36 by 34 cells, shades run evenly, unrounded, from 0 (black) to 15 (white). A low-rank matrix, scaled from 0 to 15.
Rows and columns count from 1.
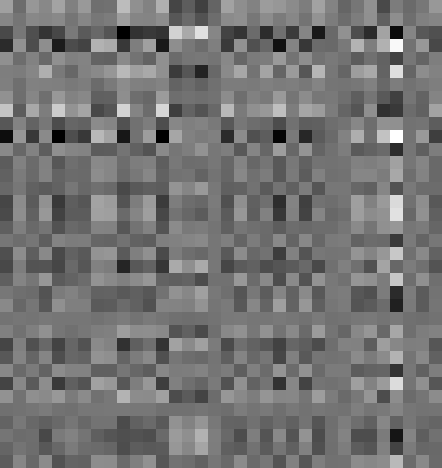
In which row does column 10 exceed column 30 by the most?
9
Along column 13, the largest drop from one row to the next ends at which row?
10
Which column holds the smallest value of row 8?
31
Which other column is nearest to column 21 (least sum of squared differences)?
25
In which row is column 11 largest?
6
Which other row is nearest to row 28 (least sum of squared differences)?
36
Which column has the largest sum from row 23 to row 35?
16
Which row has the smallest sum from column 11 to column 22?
11
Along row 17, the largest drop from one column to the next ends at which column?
32
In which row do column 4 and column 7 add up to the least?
3
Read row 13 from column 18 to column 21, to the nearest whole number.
6 8 6 7
